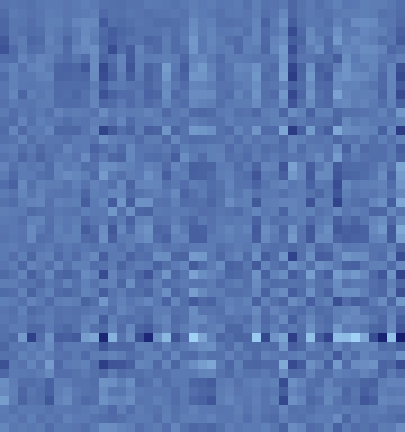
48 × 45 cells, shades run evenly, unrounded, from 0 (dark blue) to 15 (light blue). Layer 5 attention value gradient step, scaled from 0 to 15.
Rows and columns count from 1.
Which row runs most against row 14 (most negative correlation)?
17
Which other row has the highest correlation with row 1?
4
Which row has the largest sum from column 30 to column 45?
38
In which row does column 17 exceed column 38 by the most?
23
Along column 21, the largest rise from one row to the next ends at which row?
30
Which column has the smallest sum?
33
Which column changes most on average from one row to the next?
45
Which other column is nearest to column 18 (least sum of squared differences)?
3
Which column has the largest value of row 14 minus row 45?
32
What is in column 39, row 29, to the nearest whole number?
10
